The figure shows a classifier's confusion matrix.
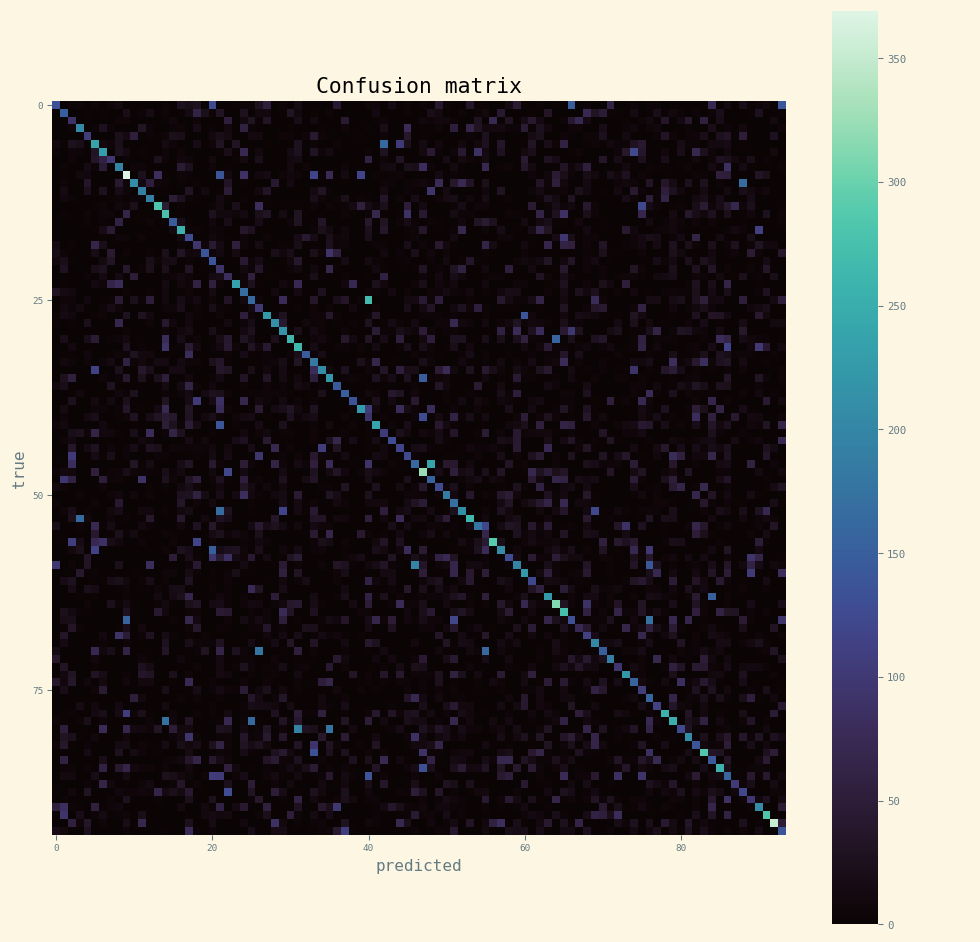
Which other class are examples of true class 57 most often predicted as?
20
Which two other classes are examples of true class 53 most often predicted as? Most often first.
3, 44
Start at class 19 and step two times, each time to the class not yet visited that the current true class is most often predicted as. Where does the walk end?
47
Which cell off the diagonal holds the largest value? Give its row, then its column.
25, 40
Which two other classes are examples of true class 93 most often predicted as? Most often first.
37, 17
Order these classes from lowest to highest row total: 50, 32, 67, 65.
32, 67, 50, 65
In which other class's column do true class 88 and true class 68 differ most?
22
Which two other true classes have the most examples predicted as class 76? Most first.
66, 59
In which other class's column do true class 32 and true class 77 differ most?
17
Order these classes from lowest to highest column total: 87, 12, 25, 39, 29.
87, 39, 12, 25, 29
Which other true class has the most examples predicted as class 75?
13
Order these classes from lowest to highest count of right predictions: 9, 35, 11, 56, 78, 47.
11, 35, 78, 56, 47, 9
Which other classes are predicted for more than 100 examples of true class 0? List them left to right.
20, 66, 93
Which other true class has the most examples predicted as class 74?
6
